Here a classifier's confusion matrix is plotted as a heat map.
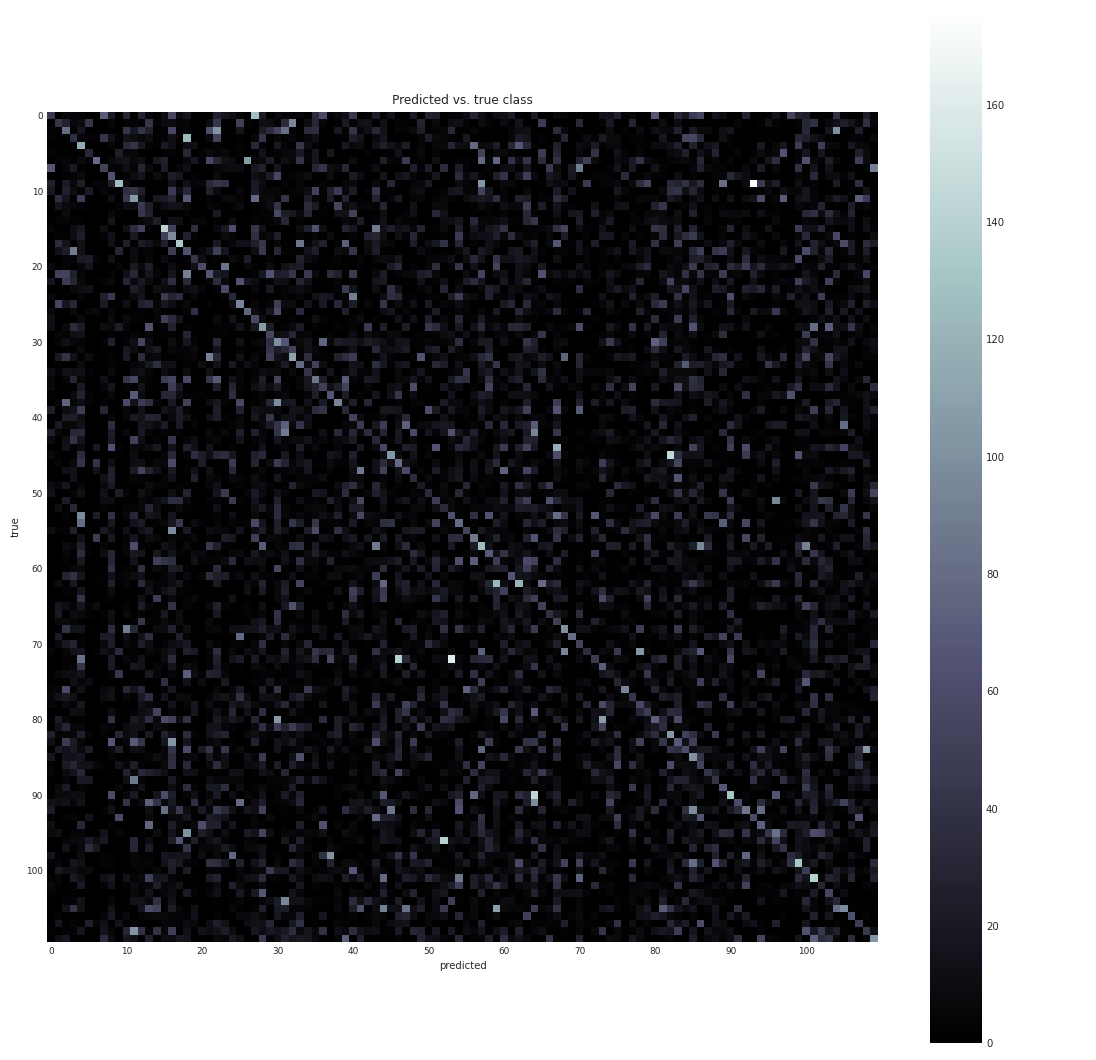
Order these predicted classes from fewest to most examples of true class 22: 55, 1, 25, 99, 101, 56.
1, 101, 55, 56, 99, 25
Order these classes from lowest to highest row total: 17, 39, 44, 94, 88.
88, 94, 39, 44, 17
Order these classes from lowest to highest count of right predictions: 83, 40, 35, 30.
40, 83, 35, 30
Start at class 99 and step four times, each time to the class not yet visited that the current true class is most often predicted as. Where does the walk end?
108
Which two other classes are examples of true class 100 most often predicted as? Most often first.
40, 29
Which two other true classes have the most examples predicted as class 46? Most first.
72, 87
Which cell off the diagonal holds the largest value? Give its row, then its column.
9, 93
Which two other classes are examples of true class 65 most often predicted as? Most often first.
32, 100
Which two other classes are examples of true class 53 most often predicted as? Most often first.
4, 67
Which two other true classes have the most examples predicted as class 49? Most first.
32, 81
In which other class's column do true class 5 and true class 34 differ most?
97
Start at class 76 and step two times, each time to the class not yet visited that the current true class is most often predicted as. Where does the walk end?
16
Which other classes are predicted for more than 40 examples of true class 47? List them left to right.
12, 41, 44, 60, 63
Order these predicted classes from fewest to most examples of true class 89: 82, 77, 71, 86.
71, 86, 82, 77
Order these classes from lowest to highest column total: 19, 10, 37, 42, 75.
42, 19, 37, 75, 10
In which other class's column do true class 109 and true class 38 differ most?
30
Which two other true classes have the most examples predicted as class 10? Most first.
68, 38
